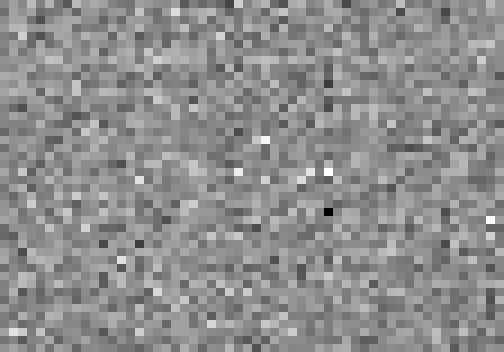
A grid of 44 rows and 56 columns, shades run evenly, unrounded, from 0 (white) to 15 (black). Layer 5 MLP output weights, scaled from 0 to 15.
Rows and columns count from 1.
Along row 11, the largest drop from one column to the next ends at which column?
38
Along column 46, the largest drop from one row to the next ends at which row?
20
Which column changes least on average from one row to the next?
11
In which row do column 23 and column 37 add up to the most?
27
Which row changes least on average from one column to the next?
19
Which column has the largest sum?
37
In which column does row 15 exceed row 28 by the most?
55
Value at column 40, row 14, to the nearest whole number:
4
